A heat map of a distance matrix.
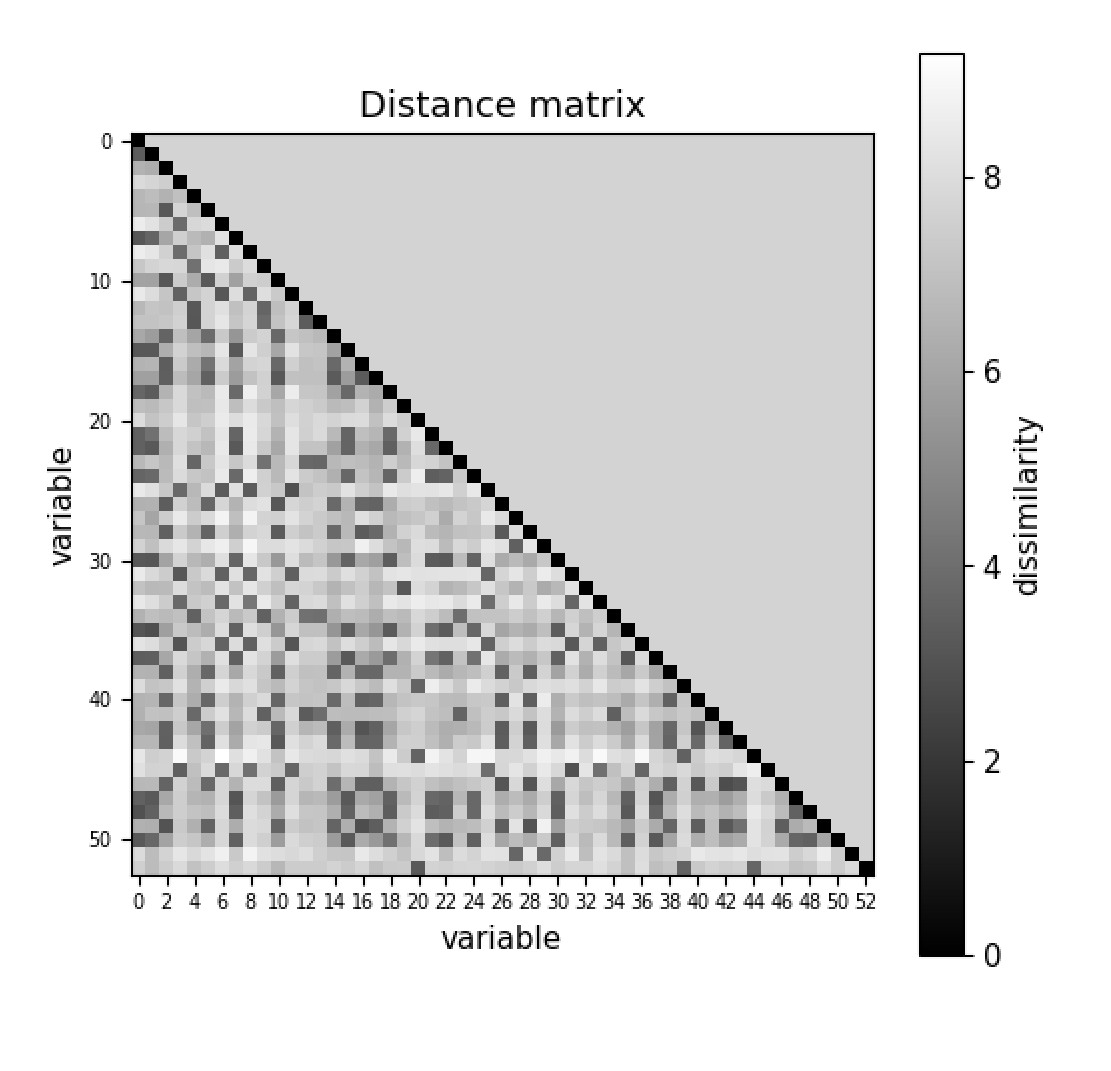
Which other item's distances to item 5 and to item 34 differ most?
9
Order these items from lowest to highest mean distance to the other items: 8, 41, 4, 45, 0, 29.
0, 4, 41, 45, 8, 29
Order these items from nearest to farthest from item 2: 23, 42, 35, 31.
42, 35, 23, 31
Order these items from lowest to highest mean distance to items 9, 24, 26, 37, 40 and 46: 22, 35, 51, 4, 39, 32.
35, 22, 4, 32, 39, 51
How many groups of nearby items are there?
7
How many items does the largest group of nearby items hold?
14
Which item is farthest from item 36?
44
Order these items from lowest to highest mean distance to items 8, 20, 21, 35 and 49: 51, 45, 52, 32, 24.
24, 52, 45, 32, 51
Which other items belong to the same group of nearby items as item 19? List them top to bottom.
32
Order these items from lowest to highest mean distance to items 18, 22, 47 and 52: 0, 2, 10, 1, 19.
1, 0, 10, 2, 19
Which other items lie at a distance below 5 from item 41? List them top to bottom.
4, 9, 12, 13, 23, 34
